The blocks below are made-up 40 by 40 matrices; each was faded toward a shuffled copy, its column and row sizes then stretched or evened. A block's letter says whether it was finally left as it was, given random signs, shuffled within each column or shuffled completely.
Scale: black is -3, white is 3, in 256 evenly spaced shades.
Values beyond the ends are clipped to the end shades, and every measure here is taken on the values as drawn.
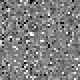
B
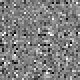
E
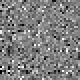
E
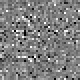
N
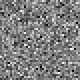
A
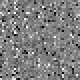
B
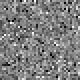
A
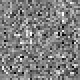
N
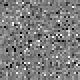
E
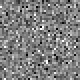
B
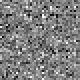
E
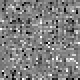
N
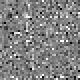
E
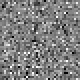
E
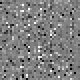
B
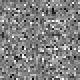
E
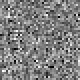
E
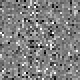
B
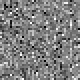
B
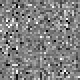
E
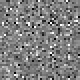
E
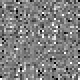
N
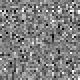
E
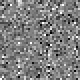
B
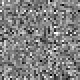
E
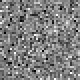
A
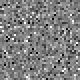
A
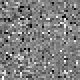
E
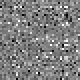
N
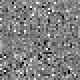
E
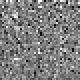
E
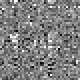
N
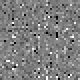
B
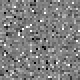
A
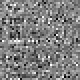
N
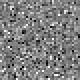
A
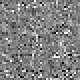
E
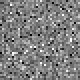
A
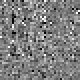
E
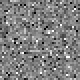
A
